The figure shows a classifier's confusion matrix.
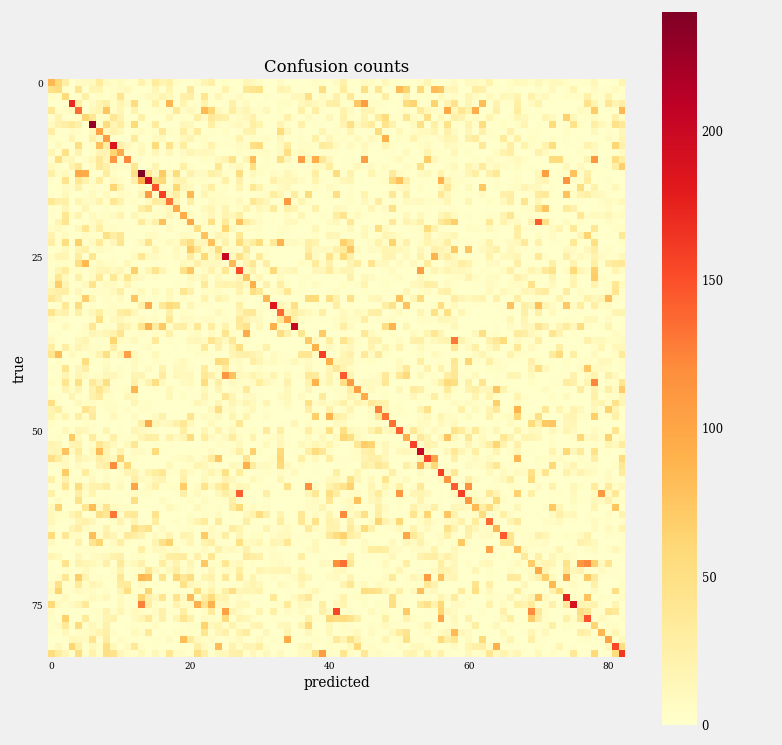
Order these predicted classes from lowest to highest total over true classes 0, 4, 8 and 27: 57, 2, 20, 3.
3, 2, 20, 57
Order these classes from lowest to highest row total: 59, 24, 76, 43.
24, 76, 59, 43
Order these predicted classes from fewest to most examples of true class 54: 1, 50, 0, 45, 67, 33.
50, 45, 1, 0, 33, 67
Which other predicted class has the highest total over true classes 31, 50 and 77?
40
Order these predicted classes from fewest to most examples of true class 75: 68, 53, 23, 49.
68, 53, 49, 23
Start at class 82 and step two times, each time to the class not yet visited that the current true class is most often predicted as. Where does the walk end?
11
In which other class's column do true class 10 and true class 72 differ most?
9
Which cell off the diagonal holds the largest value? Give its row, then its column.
76, 41
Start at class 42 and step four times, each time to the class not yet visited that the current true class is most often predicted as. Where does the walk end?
7
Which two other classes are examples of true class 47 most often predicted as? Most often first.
67, 80
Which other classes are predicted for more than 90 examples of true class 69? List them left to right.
41, 42, 76, 77
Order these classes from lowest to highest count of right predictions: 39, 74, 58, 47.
47, 58, 39, 74
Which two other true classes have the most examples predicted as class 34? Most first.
17, 80
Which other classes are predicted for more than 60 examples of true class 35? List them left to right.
14, 16, 32, 49
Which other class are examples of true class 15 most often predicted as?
62
